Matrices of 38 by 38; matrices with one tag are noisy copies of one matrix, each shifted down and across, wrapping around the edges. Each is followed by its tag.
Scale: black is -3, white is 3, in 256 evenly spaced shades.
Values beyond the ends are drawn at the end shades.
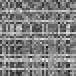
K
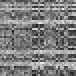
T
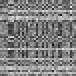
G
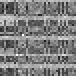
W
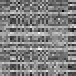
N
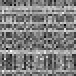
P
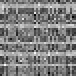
W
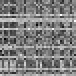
K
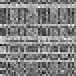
P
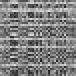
N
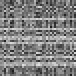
G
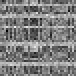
W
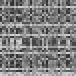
K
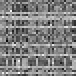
K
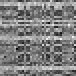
T
